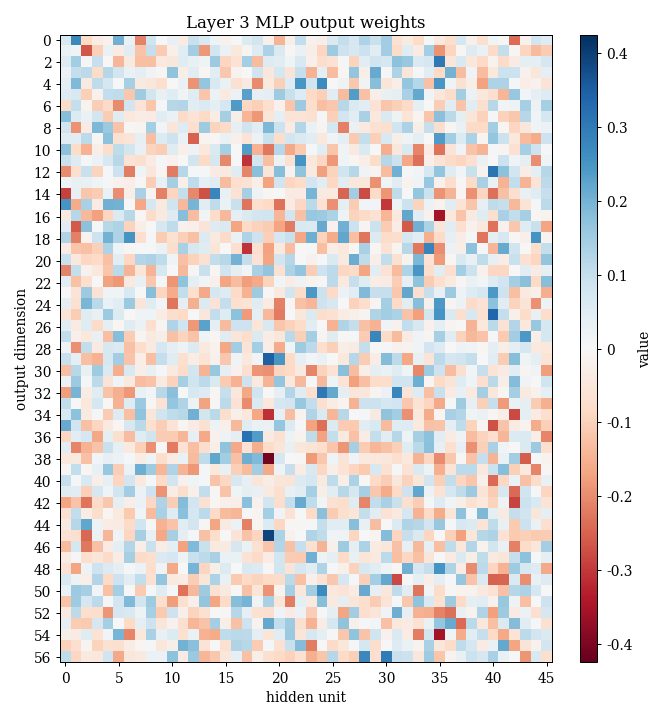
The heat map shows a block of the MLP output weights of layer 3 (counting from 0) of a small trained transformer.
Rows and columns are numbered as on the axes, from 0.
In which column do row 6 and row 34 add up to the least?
19
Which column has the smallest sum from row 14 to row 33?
17
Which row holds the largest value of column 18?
36
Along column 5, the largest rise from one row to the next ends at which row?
15
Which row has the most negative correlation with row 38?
44
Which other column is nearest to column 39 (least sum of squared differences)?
9
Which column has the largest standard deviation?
35
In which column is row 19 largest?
34
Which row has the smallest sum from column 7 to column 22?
37
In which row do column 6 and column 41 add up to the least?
54
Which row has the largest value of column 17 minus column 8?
10
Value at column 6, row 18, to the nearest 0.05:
0.25
